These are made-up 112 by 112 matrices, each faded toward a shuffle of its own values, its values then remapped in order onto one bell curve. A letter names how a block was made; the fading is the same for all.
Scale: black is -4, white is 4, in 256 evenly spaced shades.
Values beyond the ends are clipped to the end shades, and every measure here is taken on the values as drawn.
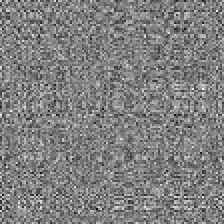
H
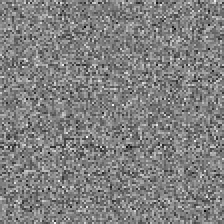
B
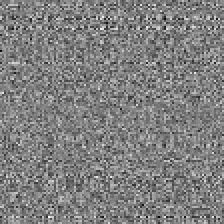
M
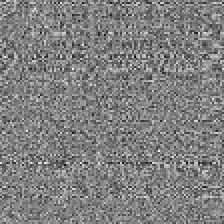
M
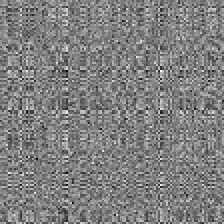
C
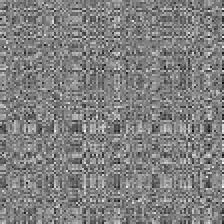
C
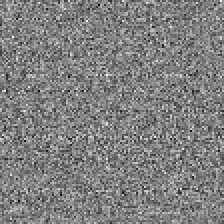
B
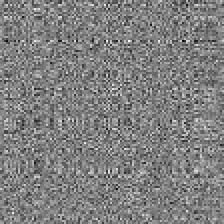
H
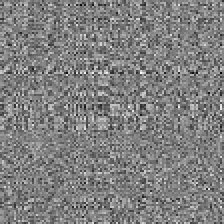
H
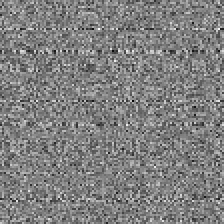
M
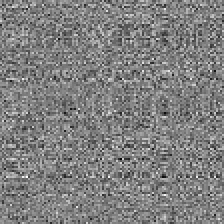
H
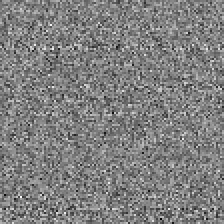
B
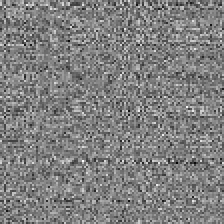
M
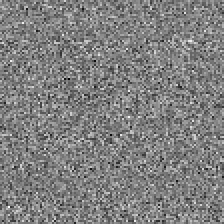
B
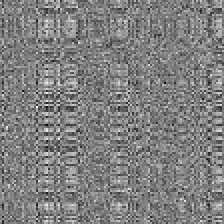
C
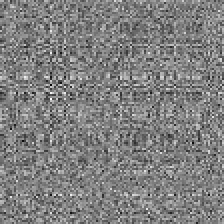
H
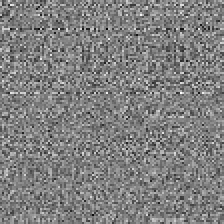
M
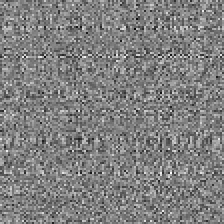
M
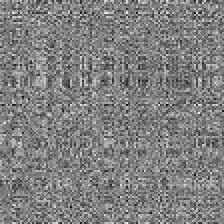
H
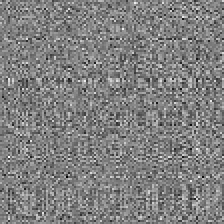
H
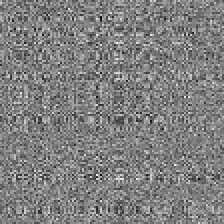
H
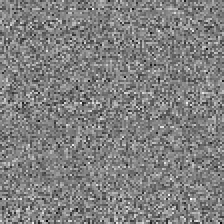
B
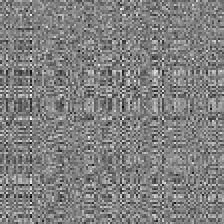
C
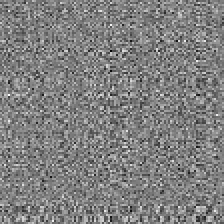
H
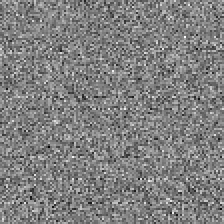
B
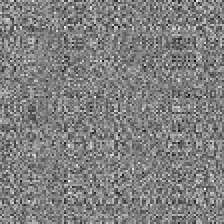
H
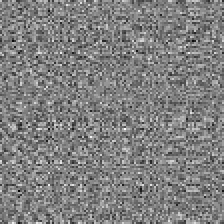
H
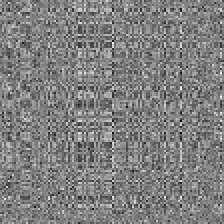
C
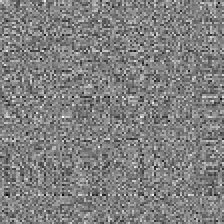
M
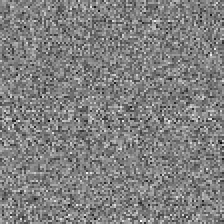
B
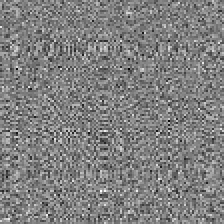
H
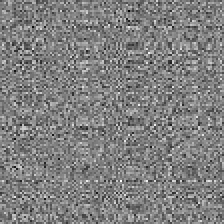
H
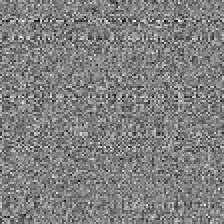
M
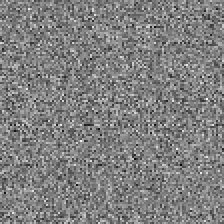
B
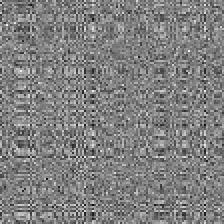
C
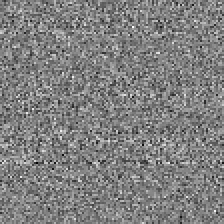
B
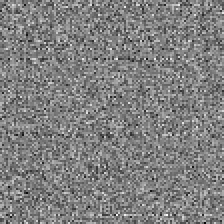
B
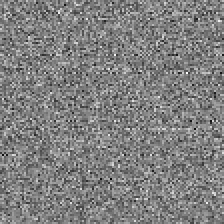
B
